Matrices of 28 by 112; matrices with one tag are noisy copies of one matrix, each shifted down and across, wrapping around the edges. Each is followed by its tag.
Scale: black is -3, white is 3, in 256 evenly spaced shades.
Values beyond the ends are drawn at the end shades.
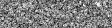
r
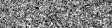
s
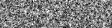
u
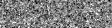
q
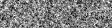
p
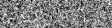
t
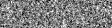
u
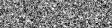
q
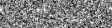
r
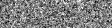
u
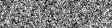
p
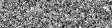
r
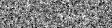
u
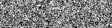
t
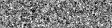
t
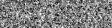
u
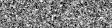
t
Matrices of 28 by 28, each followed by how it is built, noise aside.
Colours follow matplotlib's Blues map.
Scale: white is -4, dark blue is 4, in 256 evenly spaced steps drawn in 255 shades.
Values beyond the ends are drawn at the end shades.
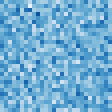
repeating rows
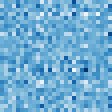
low rank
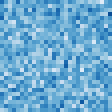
noise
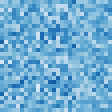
repeating rows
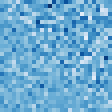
upper triangular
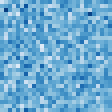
repeating rows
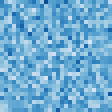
noise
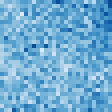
smooth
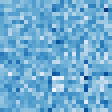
low rank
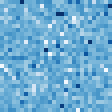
sparse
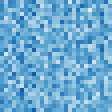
repeating rows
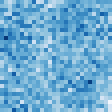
smooth
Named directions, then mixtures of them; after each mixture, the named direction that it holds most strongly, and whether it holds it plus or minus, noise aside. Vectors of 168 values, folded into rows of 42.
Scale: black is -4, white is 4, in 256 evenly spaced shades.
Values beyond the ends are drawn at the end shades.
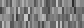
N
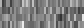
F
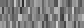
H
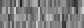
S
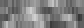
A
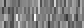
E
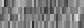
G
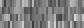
F, plus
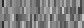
E, minus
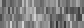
F, plus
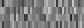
N, minus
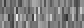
E, plus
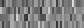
N, minus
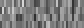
H, minus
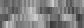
A, plus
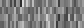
F, plus
